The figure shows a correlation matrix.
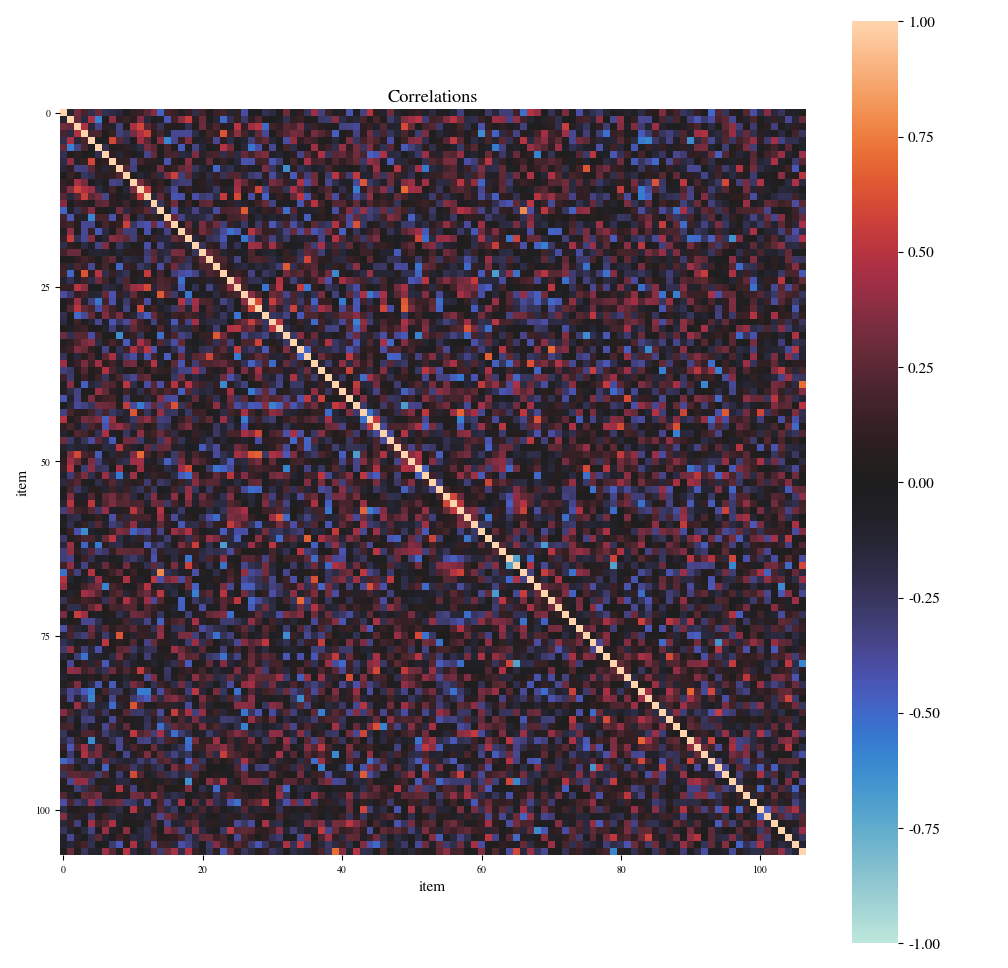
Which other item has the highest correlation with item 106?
39
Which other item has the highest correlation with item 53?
61
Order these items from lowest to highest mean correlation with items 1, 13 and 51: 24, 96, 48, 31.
96, 24, 48, 31
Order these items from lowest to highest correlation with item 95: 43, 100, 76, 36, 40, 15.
15, 40, 36, 76, 100, 43
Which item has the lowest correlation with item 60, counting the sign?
3
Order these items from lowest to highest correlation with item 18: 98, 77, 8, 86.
98, 77, 8, 86
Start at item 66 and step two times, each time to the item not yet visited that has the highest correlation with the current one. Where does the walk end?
26
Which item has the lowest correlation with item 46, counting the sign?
88
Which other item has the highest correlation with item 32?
22
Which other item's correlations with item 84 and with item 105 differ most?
34
